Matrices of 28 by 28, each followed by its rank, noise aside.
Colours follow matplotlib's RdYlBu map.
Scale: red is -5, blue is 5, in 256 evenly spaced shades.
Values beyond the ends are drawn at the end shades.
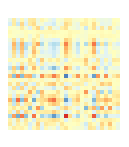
two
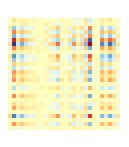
one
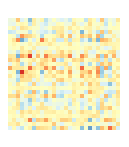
three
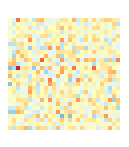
six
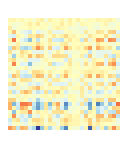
two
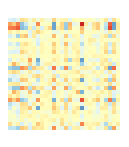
two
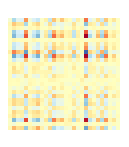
one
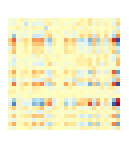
one
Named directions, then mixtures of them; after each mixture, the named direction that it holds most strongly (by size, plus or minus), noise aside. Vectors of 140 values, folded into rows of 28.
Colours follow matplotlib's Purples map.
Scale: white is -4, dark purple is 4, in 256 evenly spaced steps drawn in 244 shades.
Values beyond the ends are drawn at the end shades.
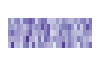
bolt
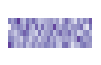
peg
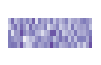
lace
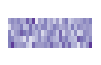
lace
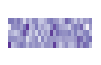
peg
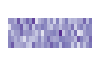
lace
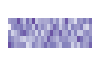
peg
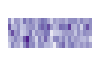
bolt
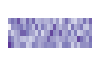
peg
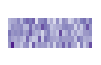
bolt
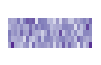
bolt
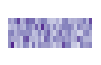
bolt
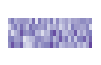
lace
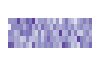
peg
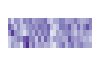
bolt
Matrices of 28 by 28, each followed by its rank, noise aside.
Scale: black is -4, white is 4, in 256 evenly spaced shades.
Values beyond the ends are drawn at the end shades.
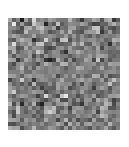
six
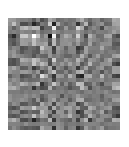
two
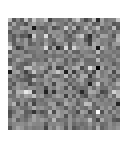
four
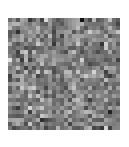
eight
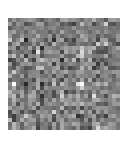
four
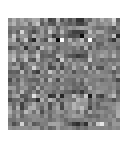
four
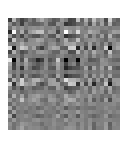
two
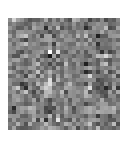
six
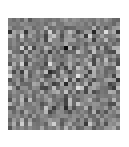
four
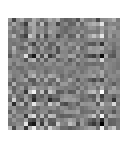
two
